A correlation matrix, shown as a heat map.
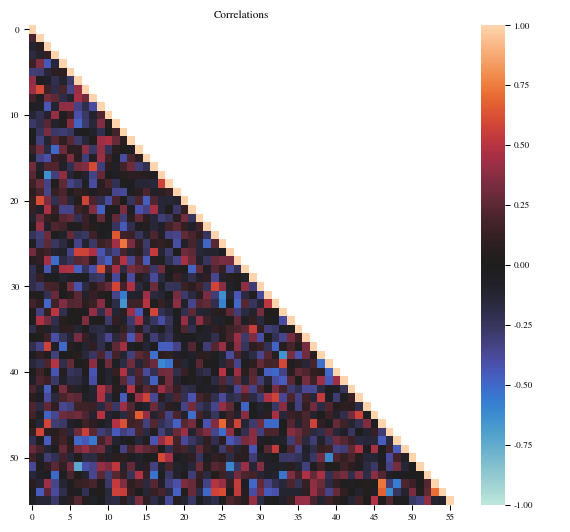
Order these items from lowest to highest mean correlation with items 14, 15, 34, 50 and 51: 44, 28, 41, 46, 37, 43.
44, 37, 46, 41, 28, 43
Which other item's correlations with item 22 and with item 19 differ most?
11
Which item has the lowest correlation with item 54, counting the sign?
47
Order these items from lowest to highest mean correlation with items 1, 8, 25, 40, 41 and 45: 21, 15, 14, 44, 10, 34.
15, 10, 21, 44, 34, 14
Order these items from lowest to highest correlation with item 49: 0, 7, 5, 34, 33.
33, 5, 34, 0, 7
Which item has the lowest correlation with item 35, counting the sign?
38
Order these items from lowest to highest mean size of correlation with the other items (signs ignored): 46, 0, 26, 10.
0, 10, 26, 46
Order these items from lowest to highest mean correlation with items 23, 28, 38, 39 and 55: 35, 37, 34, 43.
37, 35, 34, 43
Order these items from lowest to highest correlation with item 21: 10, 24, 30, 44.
10, 30, 24, 44
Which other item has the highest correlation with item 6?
26
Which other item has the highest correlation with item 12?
25
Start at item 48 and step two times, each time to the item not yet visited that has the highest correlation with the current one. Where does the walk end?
17
